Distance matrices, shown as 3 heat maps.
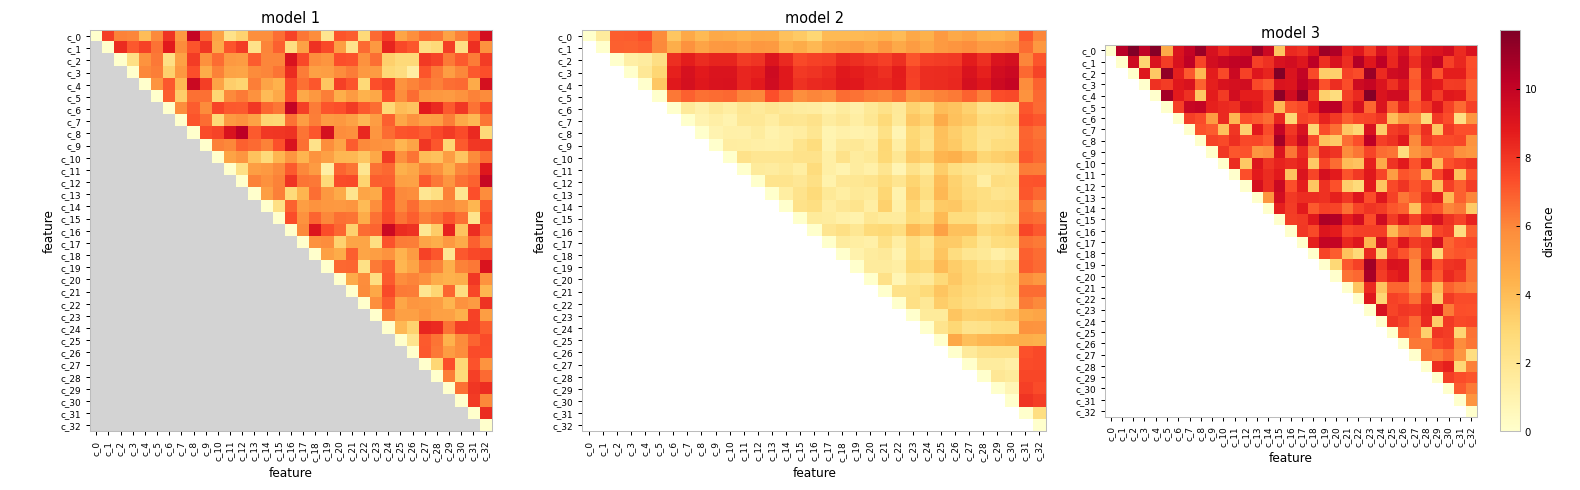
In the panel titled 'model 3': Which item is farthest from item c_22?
c_1
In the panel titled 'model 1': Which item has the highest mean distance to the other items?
c_8
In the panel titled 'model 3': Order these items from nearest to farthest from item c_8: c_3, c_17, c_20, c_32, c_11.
c_20, c_32, c_3, c_11, c_17
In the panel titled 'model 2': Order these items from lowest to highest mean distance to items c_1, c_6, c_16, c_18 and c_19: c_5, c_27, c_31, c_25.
c_27, c_25, c_5, c_31
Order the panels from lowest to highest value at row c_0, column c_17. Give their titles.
model 2, model 1, model 3
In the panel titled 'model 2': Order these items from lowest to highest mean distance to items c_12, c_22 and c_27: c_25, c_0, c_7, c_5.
c_7, c_25, c_0, c_5
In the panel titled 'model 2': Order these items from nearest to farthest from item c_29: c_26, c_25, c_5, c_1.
c_26, c_25, c_1, c_5
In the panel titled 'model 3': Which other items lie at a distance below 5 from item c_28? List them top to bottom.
c_6, c_11, c_16, c_25, c_31
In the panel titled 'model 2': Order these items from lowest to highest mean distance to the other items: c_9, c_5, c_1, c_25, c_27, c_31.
c_9, c_27, c_25, c_1, c_5, c_31
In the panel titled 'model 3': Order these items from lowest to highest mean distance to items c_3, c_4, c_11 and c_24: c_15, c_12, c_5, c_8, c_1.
c_8, c_12, c_1, c_5, c_15
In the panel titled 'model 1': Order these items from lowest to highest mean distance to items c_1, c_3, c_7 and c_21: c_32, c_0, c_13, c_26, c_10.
c_13, c_10, c_26, c_32, c_0
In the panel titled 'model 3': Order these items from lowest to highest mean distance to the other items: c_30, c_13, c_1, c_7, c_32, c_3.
c_32, c_7, c_30, c_13, c_3, c_1
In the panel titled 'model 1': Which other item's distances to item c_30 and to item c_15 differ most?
c_31
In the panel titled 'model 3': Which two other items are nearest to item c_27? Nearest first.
c_32, c_14
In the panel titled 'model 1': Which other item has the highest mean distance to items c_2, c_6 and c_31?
c_16
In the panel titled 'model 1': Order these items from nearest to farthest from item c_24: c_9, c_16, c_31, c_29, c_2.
c_2, c_9, c_29, c_31, c_16
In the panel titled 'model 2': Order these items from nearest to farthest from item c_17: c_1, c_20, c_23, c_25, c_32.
c_20, c_23, c_25, c_1, c_32
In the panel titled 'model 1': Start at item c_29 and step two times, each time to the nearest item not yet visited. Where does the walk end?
c_9
